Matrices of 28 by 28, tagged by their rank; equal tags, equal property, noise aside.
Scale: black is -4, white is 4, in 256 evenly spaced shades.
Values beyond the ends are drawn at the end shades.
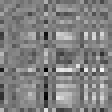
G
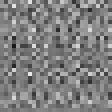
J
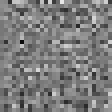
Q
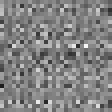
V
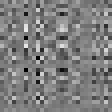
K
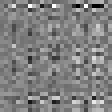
K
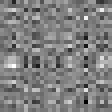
K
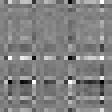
G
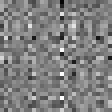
J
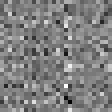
V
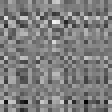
K
